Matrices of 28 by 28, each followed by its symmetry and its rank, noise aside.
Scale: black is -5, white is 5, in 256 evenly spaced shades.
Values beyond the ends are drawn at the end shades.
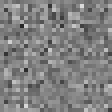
no symmetry, rank six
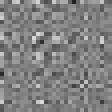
symmetric, rank three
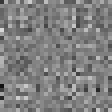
no symmetry, rank four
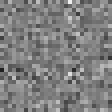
antisymmetric, rank six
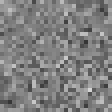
symmetric, rank six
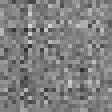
antisymmetric, rank six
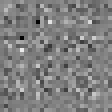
symmetric, rank four
